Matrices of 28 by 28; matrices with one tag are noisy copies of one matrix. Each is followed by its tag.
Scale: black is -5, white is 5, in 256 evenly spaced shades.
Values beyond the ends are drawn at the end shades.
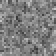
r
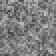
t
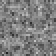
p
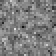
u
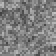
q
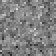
p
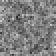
r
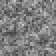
t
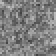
q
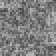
q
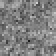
q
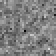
t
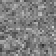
p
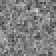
u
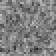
r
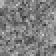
q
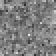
q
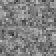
p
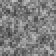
t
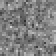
q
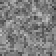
u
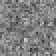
r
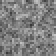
p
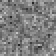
r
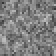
u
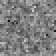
r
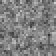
p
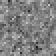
r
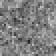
q
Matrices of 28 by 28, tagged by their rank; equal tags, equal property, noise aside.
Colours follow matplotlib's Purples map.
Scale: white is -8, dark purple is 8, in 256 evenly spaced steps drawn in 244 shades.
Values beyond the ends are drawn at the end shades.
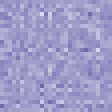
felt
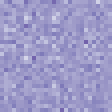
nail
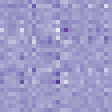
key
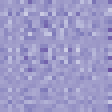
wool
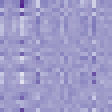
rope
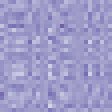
wool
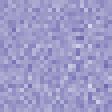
nail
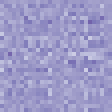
felt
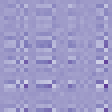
rope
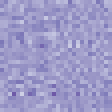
nail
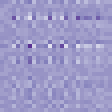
rope
